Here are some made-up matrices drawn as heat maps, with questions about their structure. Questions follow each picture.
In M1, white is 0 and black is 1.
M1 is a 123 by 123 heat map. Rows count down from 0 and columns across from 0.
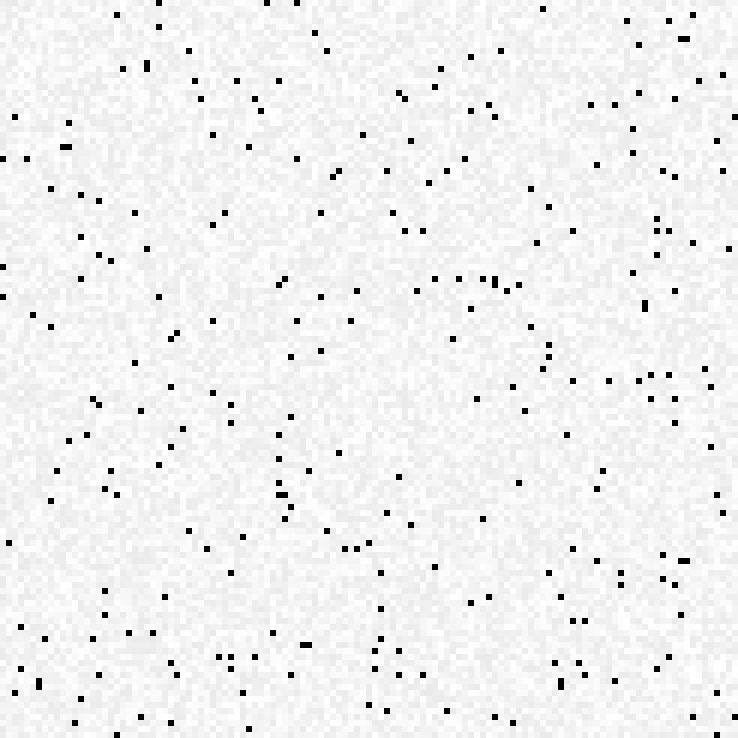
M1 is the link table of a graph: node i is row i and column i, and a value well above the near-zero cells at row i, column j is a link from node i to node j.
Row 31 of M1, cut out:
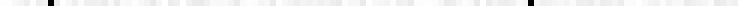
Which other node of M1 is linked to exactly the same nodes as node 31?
node 54
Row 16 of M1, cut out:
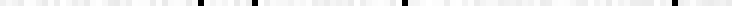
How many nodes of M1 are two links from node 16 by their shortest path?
7
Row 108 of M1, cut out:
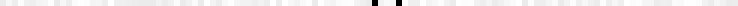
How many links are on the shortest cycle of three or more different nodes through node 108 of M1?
7
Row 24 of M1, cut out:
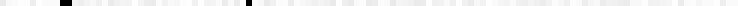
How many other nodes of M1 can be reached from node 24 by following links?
6
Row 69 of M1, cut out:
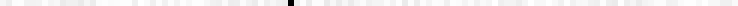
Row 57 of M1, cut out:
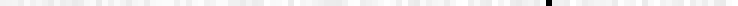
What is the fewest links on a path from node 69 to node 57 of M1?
4
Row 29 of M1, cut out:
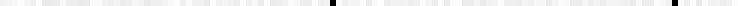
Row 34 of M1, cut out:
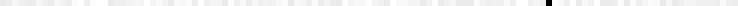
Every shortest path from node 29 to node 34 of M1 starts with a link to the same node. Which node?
node 112
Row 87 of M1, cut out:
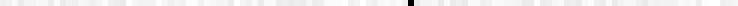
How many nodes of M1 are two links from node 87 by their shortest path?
1
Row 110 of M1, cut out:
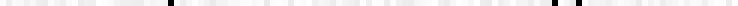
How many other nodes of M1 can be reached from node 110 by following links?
11
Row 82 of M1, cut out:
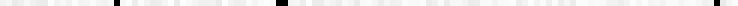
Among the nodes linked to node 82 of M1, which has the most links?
node 46
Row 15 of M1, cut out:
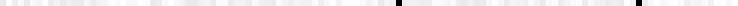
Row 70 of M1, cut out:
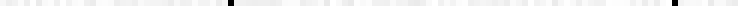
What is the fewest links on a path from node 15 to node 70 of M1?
3
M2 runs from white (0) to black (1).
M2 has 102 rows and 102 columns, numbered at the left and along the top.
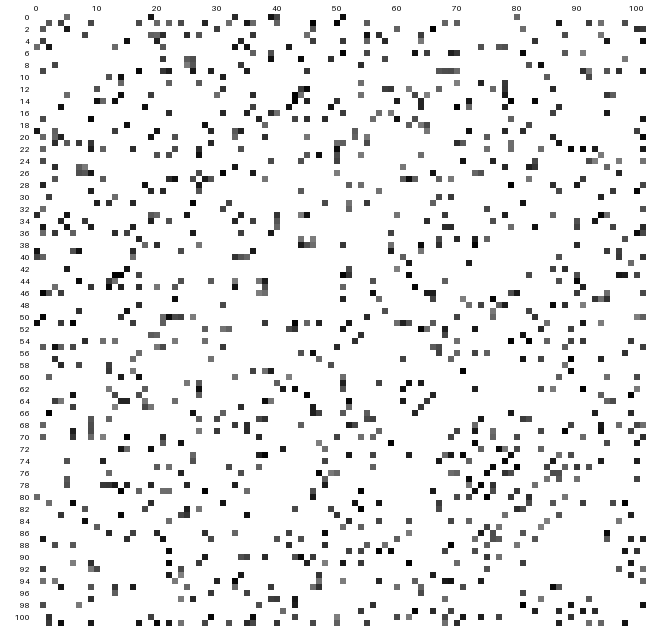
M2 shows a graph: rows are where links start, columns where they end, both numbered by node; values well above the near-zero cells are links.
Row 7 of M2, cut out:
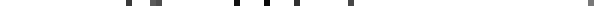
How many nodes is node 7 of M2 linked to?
8
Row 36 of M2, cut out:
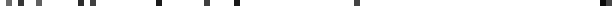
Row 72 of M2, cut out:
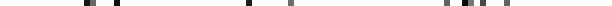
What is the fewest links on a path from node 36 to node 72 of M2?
2
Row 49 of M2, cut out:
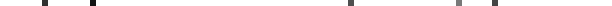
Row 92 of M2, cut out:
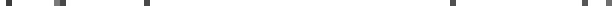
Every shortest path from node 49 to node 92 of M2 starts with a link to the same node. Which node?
node 76
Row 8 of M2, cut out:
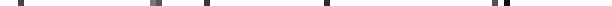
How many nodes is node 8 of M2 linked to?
7
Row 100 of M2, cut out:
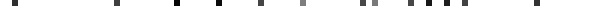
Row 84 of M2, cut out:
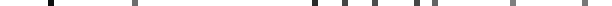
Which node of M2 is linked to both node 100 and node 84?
node 62
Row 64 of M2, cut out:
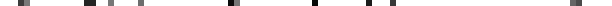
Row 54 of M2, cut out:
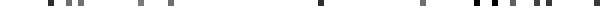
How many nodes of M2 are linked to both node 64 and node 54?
1
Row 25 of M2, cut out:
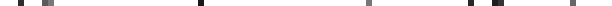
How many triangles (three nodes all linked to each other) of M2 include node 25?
5
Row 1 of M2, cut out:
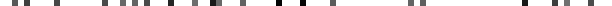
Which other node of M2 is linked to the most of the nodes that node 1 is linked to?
node 101
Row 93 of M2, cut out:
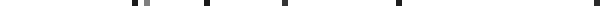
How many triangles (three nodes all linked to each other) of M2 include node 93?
3
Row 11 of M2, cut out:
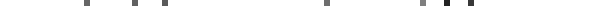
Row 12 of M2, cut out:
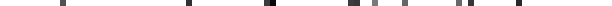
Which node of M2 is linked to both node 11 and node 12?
node 78
